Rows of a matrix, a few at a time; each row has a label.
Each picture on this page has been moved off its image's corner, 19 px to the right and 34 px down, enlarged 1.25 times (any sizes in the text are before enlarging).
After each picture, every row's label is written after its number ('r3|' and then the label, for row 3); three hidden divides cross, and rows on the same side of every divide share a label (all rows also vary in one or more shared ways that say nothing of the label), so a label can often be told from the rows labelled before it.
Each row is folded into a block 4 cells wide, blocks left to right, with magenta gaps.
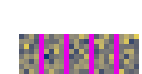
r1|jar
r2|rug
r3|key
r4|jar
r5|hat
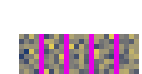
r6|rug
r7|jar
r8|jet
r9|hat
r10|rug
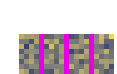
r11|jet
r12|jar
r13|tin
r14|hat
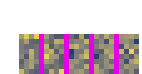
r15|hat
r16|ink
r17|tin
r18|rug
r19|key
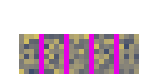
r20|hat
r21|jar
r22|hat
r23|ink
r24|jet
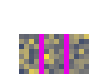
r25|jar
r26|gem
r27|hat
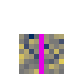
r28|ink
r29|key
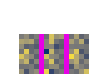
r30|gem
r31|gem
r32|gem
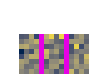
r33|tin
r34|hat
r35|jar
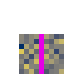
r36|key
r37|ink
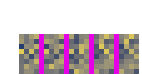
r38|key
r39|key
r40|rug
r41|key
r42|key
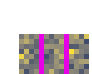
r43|gem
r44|rug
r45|hat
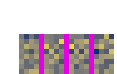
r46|tin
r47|ink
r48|ink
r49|tin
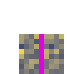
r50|hat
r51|hat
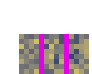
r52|ink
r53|jar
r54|rug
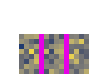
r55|key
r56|rug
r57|gem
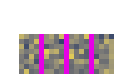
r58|jet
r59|hat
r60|hat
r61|tin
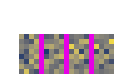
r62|rug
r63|tin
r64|ink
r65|ink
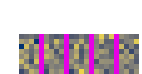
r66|jar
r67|ink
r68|jar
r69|hat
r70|ink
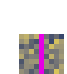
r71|hat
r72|tin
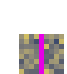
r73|hat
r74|jet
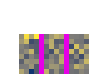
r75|hat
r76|key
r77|key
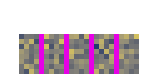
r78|jar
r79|jet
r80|hat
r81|key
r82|hat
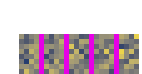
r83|rug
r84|rug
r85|ink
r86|key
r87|hat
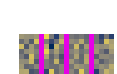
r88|jet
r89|jet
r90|jar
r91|tin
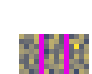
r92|jet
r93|jar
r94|jar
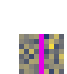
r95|key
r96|jar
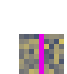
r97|tin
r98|jet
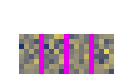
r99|key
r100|key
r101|jar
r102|key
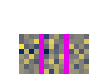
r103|ink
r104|jar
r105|ink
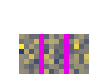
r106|ink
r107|gem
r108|jar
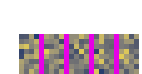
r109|tin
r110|hat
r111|key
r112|gem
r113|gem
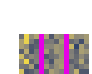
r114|gem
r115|rug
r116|jet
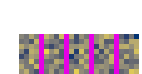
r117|rug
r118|hat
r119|rug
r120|key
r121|tin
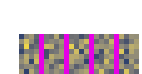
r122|jar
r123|tin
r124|ink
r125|rug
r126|rug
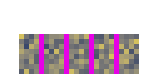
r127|jet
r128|key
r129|hat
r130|tin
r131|ink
